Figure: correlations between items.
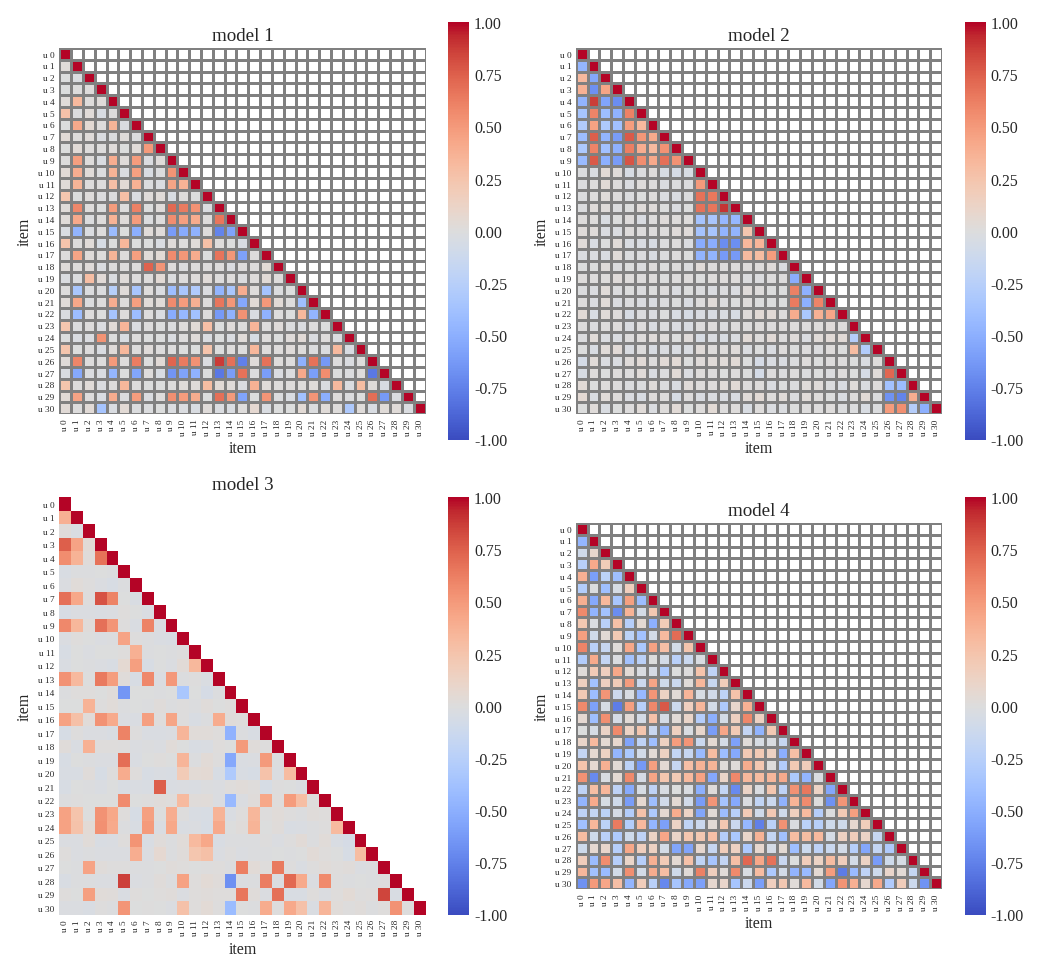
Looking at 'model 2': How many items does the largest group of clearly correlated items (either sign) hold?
10
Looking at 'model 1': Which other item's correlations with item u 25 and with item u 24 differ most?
u 3
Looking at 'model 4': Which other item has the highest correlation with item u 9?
u 8
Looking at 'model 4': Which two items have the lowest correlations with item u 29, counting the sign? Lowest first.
u 22, u 30
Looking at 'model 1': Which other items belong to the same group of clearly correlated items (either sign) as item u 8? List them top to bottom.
u 7, u 18
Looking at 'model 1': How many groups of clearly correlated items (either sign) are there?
5
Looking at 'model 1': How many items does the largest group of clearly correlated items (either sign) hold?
16
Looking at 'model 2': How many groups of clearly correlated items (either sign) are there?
5
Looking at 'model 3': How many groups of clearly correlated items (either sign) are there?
5
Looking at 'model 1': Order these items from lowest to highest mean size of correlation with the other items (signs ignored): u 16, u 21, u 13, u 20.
u 16, u 20, u 21, u 13
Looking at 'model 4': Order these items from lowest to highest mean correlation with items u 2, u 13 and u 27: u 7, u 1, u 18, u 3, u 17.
u 18, u 7, u 1, u 3, u 17
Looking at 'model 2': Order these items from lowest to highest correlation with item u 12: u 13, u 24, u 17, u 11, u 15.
u 17, u 15, u 24, u 11, u 13
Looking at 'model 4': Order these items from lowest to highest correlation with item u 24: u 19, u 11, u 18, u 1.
u 1, u 11, u 18, u 19
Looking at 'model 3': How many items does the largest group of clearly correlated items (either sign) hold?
10
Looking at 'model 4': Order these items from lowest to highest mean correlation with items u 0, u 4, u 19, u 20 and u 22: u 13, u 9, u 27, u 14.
u 13, u 27, u 9, u 14
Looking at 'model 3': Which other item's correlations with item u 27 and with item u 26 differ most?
u 29
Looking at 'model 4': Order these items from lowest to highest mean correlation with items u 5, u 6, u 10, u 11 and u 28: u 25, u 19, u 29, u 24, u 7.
u 25, u 24, u 19, u 7, u 29
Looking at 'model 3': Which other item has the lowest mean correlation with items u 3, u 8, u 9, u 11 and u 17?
u 14
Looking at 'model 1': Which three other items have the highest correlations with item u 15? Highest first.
u 27, u 22, u 20
